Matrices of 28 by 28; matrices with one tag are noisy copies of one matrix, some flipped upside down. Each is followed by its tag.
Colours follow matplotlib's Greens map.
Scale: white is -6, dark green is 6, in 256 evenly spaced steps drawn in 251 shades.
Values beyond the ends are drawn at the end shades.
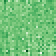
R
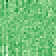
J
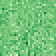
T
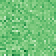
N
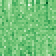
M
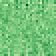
R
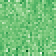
R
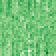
M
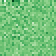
N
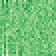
J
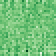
R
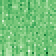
M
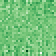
R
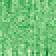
M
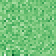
N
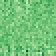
R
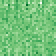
R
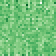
R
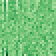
J
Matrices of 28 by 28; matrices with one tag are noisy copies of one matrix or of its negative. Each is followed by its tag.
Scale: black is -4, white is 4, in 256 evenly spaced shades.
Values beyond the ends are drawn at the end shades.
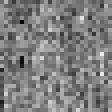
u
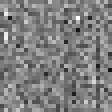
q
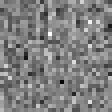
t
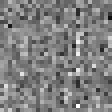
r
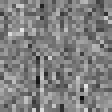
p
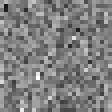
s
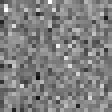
s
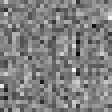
r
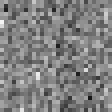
s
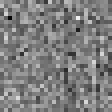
q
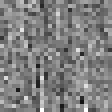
p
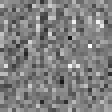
t
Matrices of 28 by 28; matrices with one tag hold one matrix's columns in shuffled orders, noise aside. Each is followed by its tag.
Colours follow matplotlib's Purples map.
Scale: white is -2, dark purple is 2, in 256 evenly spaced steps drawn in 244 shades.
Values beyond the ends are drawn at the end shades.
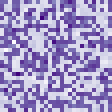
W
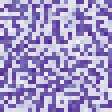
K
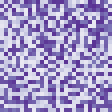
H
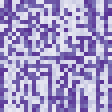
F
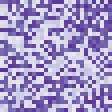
H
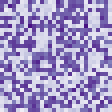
W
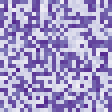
W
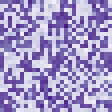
W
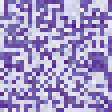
W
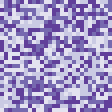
H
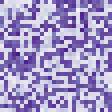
W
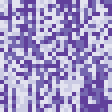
F
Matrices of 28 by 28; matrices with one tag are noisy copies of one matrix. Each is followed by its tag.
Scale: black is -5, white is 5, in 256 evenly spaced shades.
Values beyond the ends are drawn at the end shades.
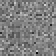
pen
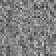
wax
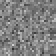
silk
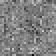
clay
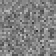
silk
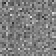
pen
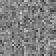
silk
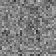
clay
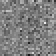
clay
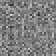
pen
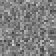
silk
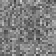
clay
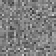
pen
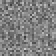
pen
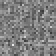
silk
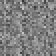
wax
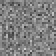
pen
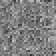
clay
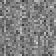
wax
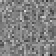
silk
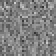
wax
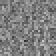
silk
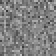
wax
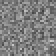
silk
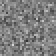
silk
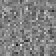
silk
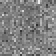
clay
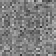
clay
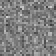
wax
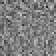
wax
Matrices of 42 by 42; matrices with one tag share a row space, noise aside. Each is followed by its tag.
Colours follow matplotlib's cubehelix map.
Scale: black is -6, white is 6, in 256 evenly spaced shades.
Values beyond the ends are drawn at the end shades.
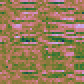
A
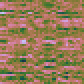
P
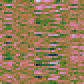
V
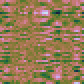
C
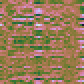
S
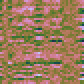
S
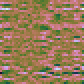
C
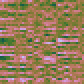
P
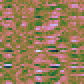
V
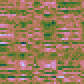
P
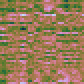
P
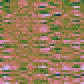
C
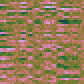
P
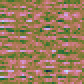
P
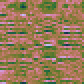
P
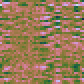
C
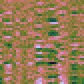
V
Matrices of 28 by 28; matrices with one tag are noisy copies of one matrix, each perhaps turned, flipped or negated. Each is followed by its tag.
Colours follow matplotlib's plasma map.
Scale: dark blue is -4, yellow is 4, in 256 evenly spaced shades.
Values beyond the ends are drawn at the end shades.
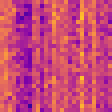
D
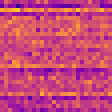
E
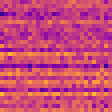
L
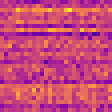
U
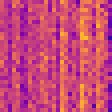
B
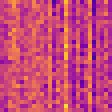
L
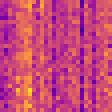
D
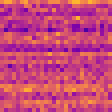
B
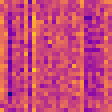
U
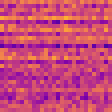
L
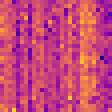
D
